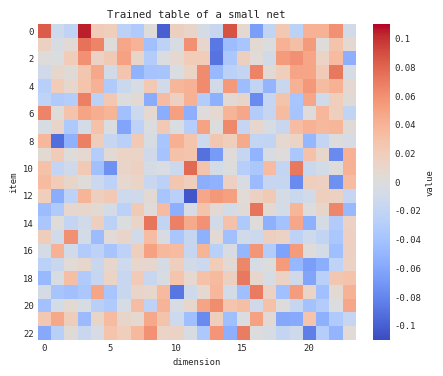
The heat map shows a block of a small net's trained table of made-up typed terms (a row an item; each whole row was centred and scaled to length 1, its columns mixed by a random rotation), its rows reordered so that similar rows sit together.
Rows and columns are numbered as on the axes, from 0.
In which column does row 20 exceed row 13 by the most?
23
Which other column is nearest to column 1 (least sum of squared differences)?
2
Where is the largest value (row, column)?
0, 3
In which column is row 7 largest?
14
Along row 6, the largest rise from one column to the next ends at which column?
10
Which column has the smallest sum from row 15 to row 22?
21
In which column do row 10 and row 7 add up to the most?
19
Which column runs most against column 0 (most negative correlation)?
9
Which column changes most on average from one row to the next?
12
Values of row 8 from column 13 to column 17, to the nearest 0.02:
0.02 0.02 0.04 -0.02 -0.02
